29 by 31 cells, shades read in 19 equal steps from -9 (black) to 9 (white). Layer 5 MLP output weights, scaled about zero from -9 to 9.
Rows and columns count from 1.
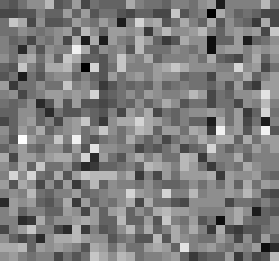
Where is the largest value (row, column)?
16, 3
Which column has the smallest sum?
24
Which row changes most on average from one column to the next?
5
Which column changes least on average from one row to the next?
13
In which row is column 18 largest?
27
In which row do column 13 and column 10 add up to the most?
20
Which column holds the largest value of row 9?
28
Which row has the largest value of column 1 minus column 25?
25
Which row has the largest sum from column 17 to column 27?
8
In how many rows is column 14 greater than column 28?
16
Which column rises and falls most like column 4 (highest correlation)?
15
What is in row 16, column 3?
9
